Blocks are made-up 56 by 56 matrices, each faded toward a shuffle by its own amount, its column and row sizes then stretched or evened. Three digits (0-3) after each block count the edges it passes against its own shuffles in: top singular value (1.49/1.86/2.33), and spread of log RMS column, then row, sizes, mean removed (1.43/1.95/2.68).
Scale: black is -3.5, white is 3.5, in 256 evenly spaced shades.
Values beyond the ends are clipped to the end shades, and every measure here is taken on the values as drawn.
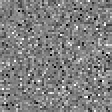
1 0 0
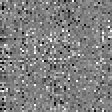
1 2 0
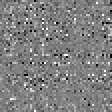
0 2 2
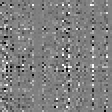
2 3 2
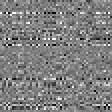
3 1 3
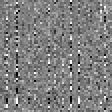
2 3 0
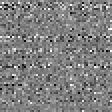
1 1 3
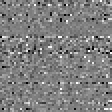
1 1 3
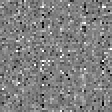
1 2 0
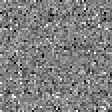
0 0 1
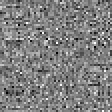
2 1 1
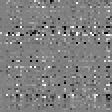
2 2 3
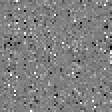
0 2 0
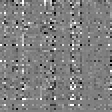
1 3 3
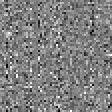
1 3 0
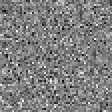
1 0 0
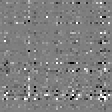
1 2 3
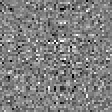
2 1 1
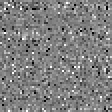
1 1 1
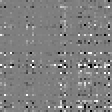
2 3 3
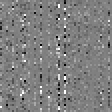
1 3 0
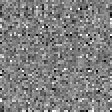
1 1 2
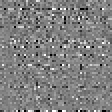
1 1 3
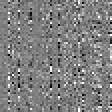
2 3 0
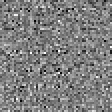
1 1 2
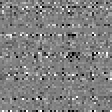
2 1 3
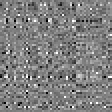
3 1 3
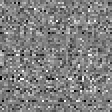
1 0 3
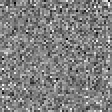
0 1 0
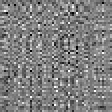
3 3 1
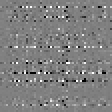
2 2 3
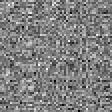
2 0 1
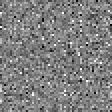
0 2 0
